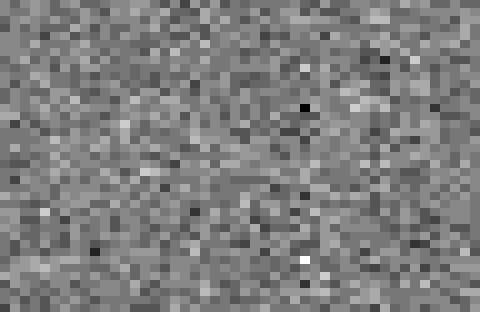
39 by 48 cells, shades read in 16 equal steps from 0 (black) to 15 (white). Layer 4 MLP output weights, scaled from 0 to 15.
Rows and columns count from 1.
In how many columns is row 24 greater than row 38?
20
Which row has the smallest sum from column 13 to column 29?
10
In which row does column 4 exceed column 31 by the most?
14
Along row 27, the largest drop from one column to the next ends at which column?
6
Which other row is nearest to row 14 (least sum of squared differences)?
25
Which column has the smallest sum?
27
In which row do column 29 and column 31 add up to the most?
33
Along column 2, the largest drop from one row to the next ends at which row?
16
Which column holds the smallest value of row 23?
2
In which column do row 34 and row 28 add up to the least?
43
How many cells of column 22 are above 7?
15
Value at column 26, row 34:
7
